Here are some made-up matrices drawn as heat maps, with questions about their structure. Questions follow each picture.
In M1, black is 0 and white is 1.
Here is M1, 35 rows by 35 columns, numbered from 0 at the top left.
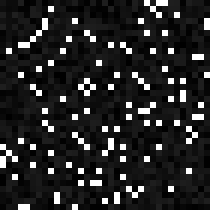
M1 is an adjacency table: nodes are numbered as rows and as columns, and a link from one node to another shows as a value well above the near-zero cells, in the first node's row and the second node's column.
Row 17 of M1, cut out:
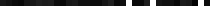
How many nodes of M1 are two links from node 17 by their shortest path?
5
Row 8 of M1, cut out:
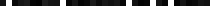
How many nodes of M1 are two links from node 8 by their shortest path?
5
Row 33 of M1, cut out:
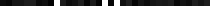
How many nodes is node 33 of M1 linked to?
3
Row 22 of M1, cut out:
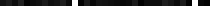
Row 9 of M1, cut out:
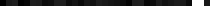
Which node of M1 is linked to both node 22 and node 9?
node 32
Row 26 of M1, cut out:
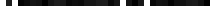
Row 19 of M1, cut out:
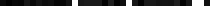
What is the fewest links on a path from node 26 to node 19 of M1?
5
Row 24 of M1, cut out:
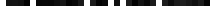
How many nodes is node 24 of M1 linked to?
6
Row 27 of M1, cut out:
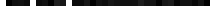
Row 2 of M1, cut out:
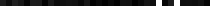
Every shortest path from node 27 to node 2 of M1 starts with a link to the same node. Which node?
node 0
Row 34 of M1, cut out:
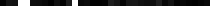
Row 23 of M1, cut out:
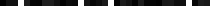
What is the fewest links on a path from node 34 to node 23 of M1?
2
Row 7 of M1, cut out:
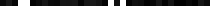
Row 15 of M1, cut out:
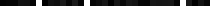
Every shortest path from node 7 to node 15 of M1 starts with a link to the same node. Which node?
node 18
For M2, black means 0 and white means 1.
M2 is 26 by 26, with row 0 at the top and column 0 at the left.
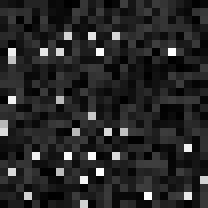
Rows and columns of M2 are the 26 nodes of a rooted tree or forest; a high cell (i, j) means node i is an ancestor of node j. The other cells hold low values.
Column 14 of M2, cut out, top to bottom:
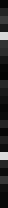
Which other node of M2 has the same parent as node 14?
8
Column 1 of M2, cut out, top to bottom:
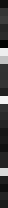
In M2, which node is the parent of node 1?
7
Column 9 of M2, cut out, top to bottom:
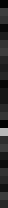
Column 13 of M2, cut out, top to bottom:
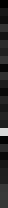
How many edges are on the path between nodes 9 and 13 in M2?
2
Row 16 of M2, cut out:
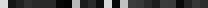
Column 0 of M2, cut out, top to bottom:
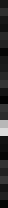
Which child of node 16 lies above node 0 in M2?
15
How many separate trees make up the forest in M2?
8
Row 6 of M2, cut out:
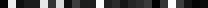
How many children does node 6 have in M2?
2
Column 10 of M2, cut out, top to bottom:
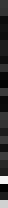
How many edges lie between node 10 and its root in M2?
2
